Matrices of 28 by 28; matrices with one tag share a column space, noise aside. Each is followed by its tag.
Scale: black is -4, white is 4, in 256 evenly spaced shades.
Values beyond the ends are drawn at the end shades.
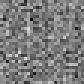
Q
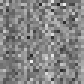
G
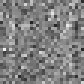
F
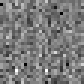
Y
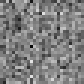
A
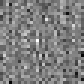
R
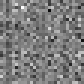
Q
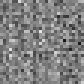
R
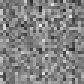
F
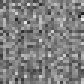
G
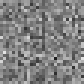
Q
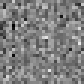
F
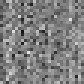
R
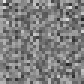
G
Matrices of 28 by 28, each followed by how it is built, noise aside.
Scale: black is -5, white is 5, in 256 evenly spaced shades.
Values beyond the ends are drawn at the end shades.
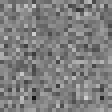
low rank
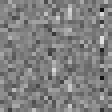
uneven columns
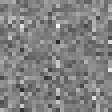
uneven columns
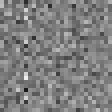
uneven columns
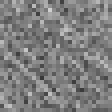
Toeplitz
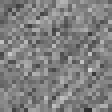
Hankel
